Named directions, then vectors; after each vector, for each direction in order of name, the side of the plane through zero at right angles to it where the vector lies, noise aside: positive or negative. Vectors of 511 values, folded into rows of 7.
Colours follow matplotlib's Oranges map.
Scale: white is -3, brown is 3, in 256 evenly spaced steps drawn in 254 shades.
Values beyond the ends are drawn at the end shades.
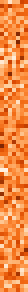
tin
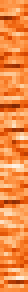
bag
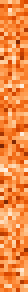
positive, positive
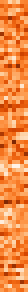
positive, positive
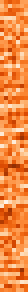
negative, negative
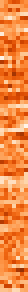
negative, negative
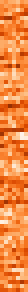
positive, positive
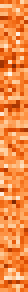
positive, negative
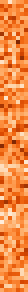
positive, positive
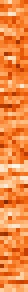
positive, positive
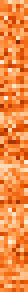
positive, positive
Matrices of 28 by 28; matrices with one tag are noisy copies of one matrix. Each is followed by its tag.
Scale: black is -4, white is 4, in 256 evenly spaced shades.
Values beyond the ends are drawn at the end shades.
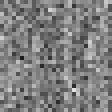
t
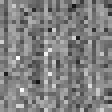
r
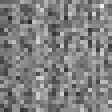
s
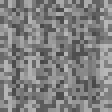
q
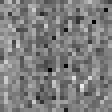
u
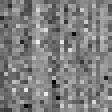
s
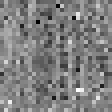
u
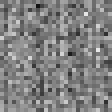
r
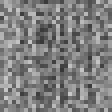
u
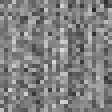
r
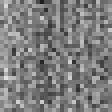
u
